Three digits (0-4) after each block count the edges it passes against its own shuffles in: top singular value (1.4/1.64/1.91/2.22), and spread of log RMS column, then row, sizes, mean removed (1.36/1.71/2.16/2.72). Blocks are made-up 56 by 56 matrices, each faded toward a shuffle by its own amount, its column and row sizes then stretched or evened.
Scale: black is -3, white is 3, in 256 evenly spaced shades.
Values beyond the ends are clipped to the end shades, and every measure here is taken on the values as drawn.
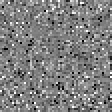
2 0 1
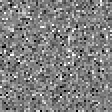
0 0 1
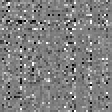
0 4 3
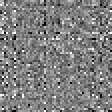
3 3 2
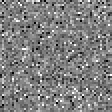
2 1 1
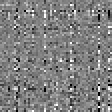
3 4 3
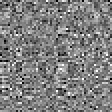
4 1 2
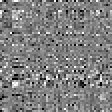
4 2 4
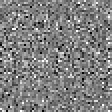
3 1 1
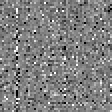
2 2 0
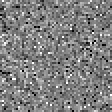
0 0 0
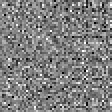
3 2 2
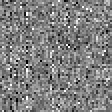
3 3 0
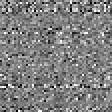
3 0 4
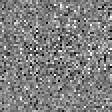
0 2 1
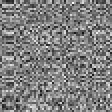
4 0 2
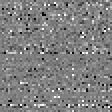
1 1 4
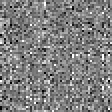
3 3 1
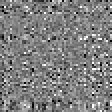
3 3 3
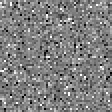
0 1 0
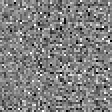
2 2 0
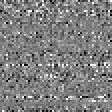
1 0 4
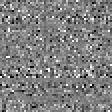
1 0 4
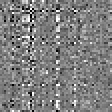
4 4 3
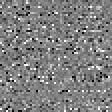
2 0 3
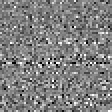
1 0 4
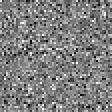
2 0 2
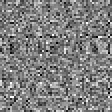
3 1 2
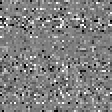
0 1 4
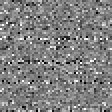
0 0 4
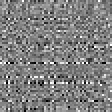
4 0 4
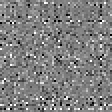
3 2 3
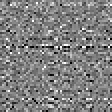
4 1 3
